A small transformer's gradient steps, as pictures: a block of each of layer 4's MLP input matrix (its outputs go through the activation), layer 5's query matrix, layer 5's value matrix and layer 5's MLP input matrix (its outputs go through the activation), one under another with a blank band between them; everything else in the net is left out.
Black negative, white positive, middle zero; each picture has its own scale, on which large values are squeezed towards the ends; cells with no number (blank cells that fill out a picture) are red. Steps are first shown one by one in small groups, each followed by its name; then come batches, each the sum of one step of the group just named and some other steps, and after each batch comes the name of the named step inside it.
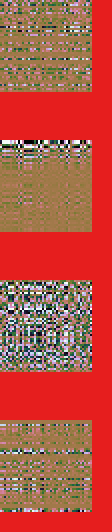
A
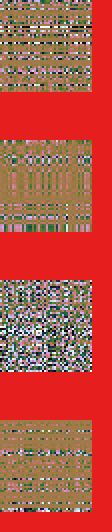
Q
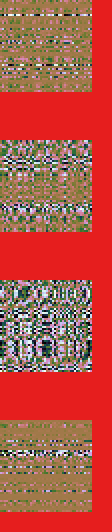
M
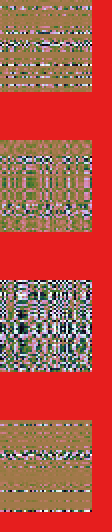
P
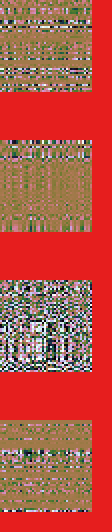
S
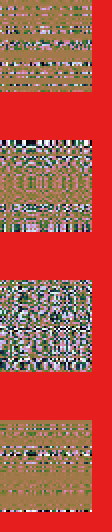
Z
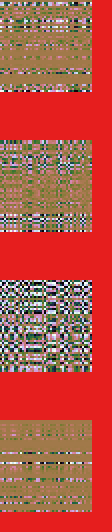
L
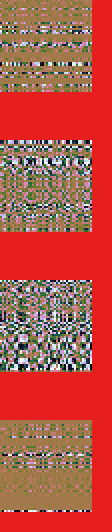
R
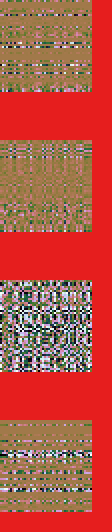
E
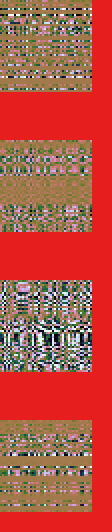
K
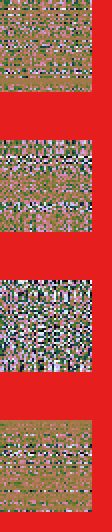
M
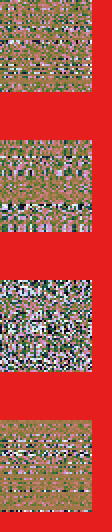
P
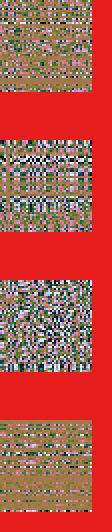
Z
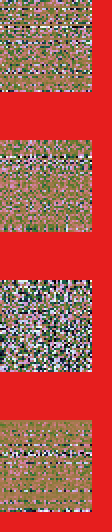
Q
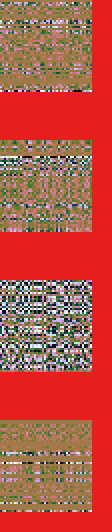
L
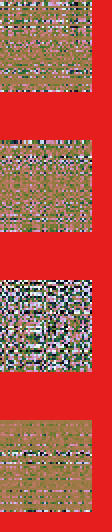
L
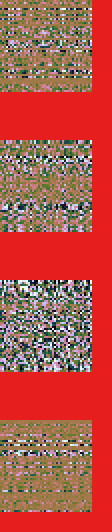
R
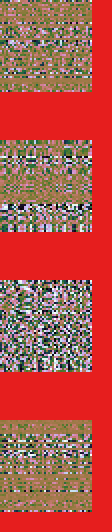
R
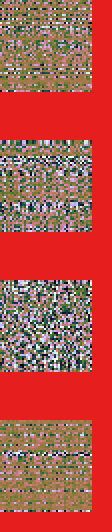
Z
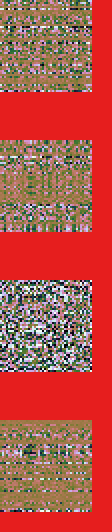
Q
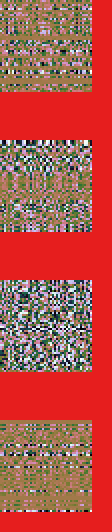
Z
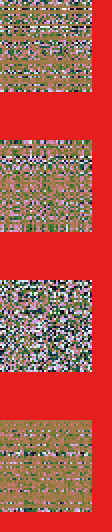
Q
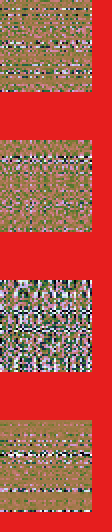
E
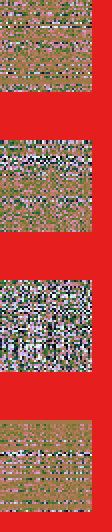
S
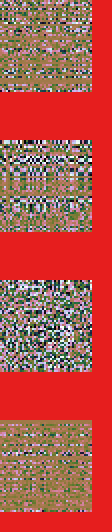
A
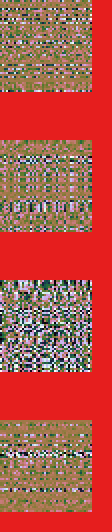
E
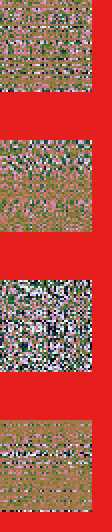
R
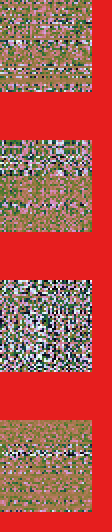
S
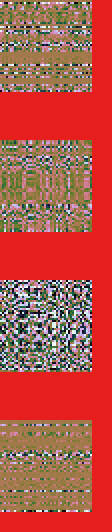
P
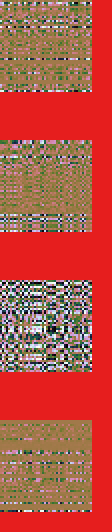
L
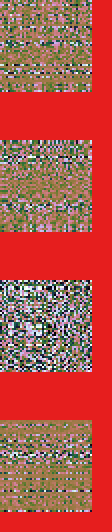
P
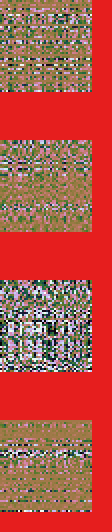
M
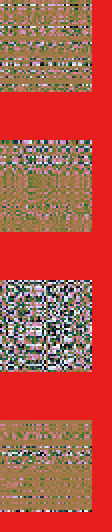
R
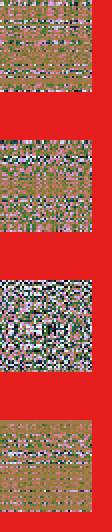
L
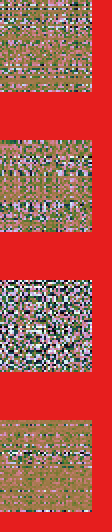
L
